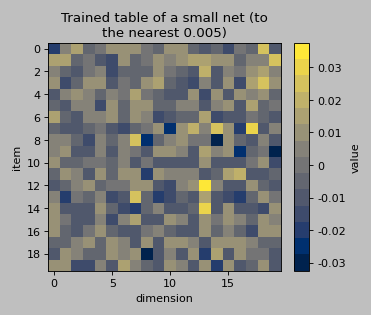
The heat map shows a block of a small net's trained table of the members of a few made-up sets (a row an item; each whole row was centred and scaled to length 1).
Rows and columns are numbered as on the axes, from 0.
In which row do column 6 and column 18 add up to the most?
0
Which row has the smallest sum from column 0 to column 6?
7
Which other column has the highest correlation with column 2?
5
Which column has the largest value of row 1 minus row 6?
19
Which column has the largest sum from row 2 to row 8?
17
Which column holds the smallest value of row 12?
10
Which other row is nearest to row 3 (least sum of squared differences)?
2
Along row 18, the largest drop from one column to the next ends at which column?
8
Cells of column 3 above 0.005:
3
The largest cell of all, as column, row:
13, 12
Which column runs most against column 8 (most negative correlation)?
1
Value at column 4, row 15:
0.005
